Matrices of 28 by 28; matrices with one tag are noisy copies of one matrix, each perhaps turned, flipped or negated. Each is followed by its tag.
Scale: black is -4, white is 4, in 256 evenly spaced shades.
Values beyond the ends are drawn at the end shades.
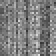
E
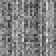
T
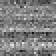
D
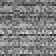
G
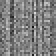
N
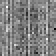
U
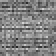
U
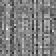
N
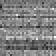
E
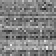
E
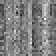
D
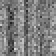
D
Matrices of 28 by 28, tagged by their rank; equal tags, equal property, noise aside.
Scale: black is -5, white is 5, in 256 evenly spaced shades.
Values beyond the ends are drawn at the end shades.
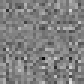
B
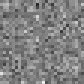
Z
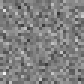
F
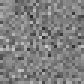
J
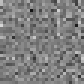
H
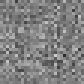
H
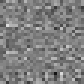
H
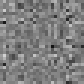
B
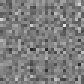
H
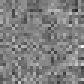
B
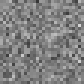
F
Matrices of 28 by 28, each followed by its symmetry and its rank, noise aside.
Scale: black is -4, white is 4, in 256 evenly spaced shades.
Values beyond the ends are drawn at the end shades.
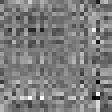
no symmetry, rank three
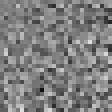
antisymmetric, rank four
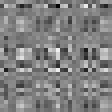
no symmetry, rank two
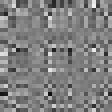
antisymmetric, rank two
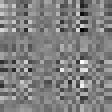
no symmetry, rank two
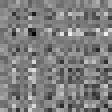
symmetric, rank two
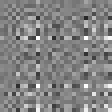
symmetric, rank two
